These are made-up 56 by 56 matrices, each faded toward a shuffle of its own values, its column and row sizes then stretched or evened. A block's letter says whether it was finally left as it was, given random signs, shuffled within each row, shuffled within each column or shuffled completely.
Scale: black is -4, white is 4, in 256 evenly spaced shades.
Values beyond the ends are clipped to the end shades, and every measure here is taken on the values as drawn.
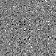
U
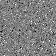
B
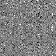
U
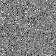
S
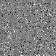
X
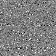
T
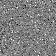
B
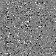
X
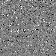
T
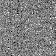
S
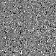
X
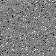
S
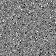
B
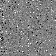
S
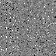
S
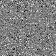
T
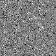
S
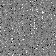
S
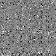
U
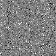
S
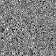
U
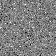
B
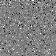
X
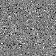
T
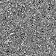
S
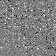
T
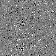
S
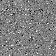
T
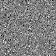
S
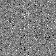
X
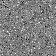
B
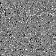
T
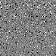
X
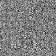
U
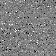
T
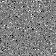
T
